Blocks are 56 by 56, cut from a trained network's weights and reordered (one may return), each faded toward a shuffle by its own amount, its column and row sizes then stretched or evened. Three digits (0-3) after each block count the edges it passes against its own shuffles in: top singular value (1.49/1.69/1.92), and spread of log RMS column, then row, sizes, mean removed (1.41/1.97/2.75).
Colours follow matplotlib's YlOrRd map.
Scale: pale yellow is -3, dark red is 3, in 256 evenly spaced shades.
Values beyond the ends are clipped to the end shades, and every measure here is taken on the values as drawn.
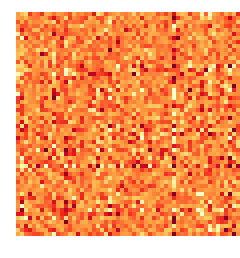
2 2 1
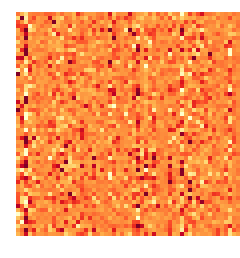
1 3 0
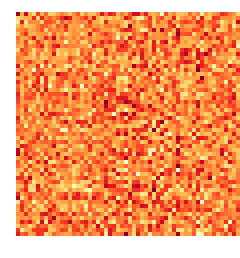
2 1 0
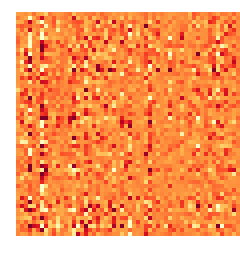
1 3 2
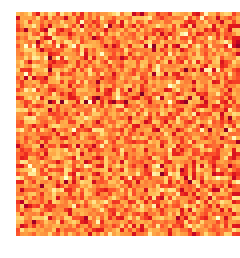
1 0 1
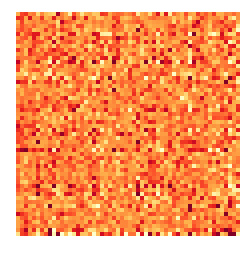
3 1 2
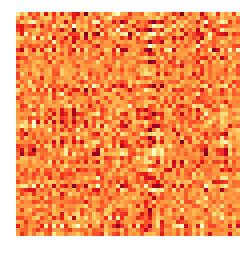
3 2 2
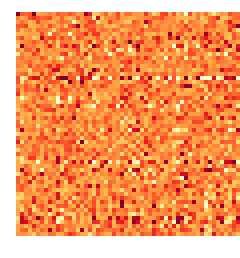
2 1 2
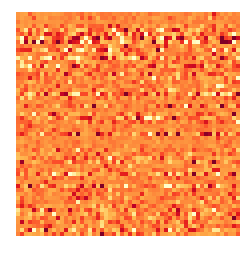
0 0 3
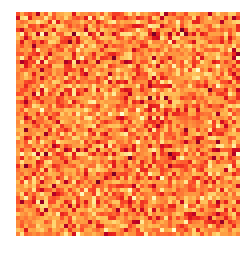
2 1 0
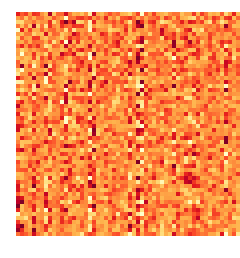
2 3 0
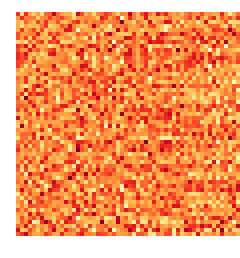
2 0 0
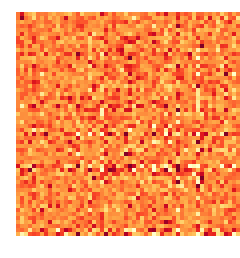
1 2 2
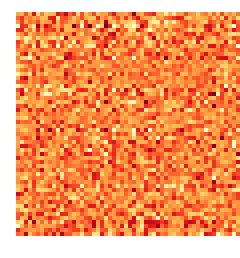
2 1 2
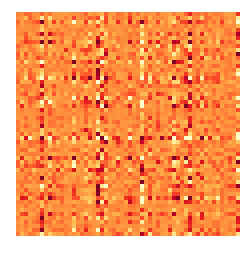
3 3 2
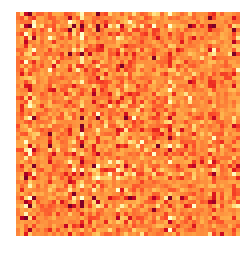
1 3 1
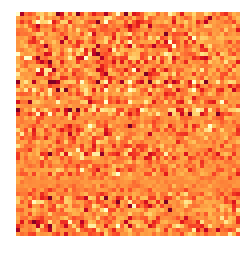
0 1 3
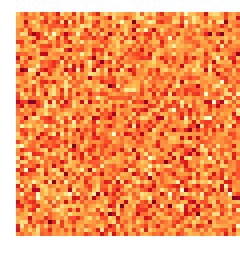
1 0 1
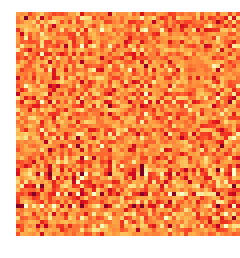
2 1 2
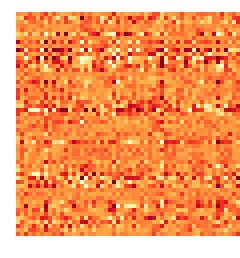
3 1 3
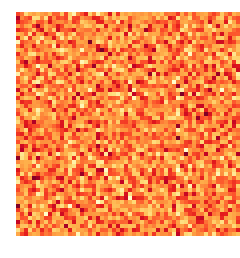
2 1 0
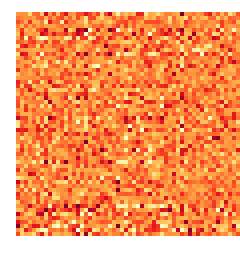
2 1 2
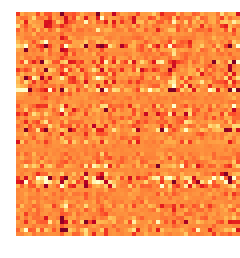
0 2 3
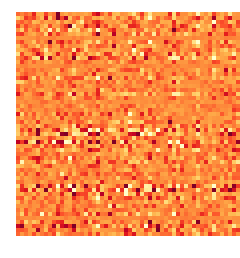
0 2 3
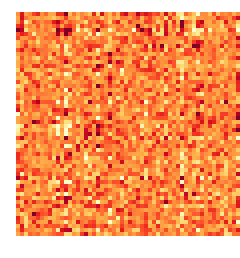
2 3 1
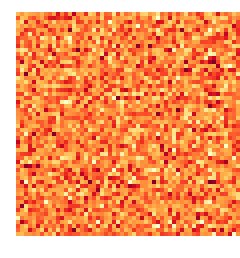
1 0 0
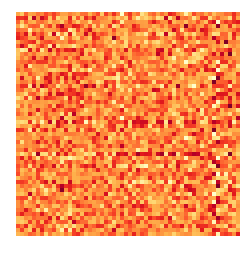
3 1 1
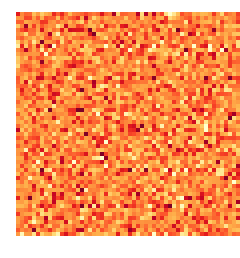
0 0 1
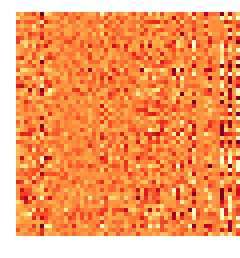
3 3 1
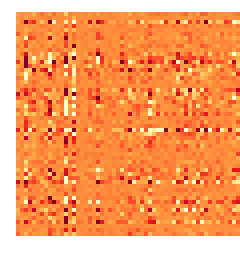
2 3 3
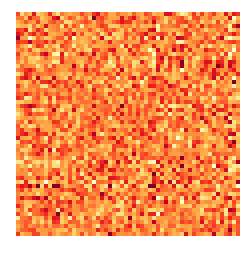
1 1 1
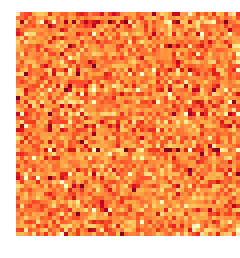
0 1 2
